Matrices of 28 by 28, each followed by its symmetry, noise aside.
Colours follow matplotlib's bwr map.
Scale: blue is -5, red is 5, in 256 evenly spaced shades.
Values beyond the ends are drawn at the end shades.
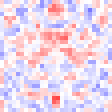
mirrored left to right.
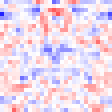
mirrored left to right.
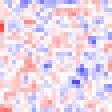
no symmetry.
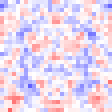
mirrored left to right.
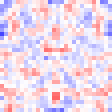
mirrored left to right.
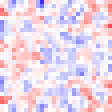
mirrored top to bottom.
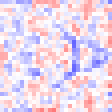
mirrored top to bottom.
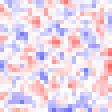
antisymmetric.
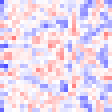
mirrored top to bottom.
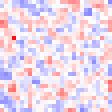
antisymmetric.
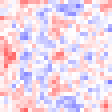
mirrored top to bottom.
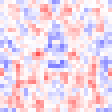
mirrored left to right.
